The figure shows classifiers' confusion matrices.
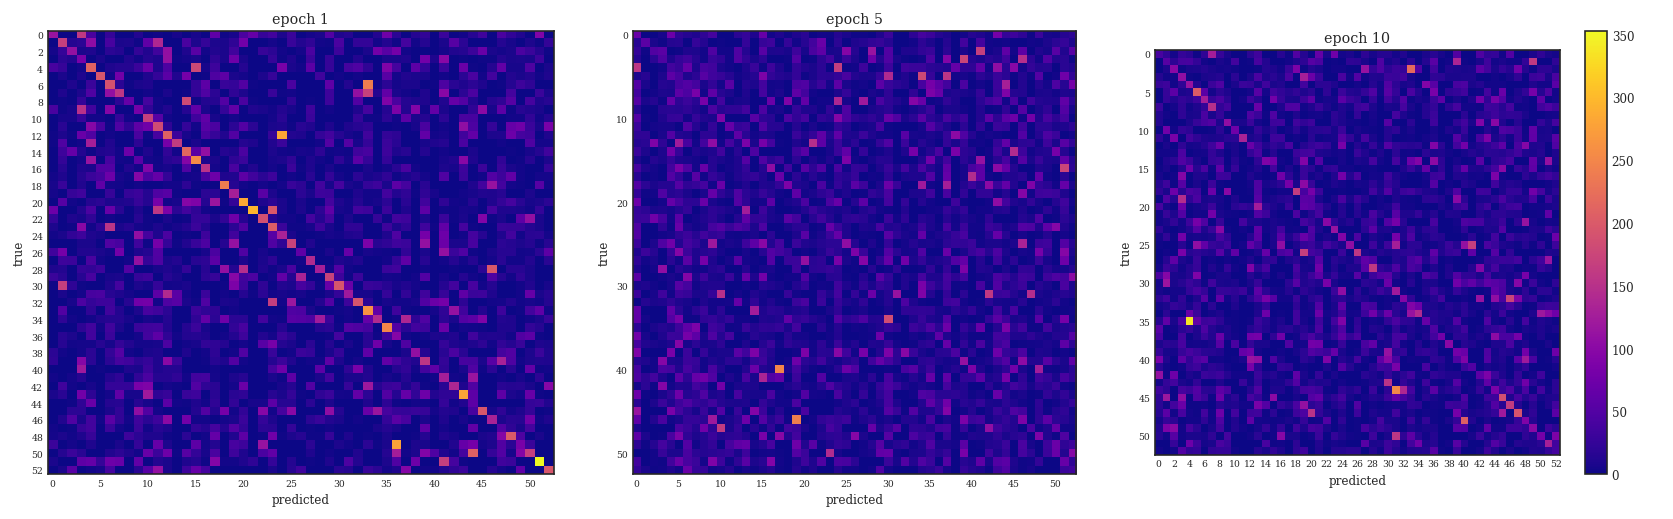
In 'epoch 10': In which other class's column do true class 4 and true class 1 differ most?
49
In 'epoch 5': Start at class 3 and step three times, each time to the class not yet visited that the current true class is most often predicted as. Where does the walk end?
19
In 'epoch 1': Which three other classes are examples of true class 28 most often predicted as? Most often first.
46, 20, 18
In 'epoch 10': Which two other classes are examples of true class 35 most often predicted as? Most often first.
4, 24
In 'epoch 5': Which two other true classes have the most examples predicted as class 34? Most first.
5, 18
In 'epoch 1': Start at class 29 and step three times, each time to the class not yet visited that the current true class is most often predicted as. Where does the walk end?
44
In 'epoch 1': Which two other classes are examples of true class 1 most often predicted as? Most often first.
11, 4
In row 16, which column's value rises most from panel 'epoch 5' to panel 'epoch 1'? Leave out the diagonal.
10
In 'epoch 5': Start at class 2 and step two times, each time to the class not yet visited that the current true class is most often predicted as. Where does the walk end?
15
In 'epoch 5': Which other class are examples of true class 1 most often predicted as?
22
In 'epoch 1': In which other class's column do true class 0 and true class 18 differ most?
3
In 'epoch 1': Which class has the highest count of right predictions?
51
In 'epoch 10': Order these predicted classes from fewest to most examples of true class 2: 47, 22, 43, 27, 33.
22, 43, 47, 27, 33
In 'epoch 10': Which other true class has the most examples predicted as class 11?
39
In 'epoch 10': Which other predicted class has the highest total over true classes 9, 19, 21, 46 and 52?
3
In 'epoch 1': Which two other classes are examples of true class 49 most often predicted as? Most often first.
36, 22
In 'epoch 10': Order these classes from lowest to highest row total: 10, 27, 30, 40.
10, 27, 30, 40
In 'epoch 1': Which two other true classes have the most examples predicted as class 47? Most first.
39, 48
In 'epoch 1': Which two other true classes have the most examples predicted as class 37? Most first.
34, 52
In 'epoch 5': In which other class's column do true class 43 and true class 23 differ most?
50
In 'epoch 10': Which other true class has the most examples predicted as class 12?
40
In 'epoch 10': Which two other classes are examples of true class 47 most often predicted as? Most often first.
20, 45
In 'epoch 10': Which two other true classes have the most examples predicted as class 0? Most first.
42, 40
